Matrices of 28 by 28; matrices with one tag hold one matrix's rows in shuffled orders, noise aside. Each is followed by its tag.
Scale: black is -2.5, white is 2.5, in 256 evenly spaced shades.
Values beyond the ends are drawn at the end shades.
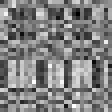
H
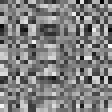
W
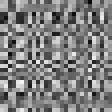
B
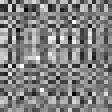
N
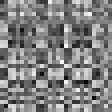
H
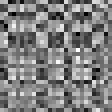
H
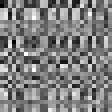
N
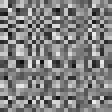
B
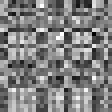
H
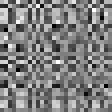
B
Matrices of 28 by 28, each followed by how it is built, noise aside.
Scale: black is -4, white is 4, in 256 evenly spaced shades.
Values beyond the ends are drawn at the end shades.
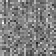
blocks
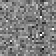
uneven columns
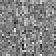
uneven columns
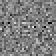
uneven rows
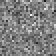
noise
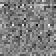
uneven rows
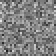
blocks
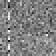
uneven columns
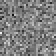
noise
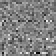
uneven rows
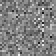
uneven columns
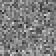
noise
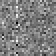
uneven columns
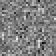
uneven columns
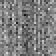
blocks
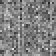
blocks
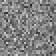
noise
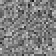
blocks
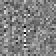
uneven columns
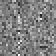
uneven columns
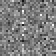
uneven columns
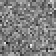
noise
